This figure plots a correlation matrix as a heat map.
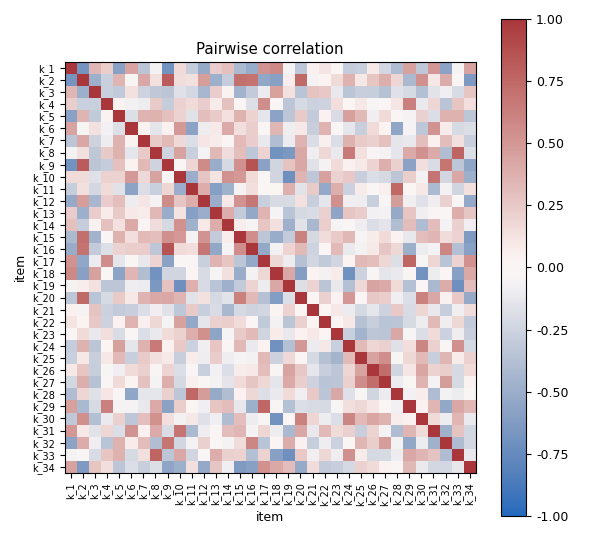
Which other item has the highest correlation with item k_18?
k_1
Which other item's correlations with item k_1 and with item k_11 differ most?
k_28
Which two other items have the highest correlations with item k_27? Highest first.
k_26, k_25
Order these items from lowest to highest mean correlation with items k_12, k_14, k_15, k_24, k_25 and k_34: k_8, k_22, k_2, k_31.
k_22, k_31, k_2, k_8
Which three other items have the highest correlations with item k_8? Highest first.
k_33, k_24, k_30
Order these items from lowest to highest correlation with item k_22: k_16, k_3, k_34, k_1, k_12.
k_34, k_12, k_16, k_1, k_3
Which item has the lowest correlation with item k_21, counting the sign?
k_14
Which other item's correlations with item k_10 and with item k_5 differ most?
k_31
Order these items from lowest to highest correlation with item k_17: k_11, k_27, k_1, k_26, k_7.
k_7, k_11, k_27, k_26, k_1
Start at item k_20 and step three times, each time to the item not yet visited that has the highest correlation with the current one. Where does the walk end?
k_16
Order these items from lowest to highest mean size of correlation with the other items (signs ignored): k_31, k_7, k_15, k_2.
k_7, k_31, k_15, k_2
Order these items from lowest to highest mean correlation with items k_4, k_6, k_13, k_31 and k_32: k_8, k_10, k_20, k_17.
k_20, k_8, k_17, k_10
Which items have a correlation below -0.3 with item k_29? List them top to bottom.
k_2, k_9, k_16, k_19, k_32
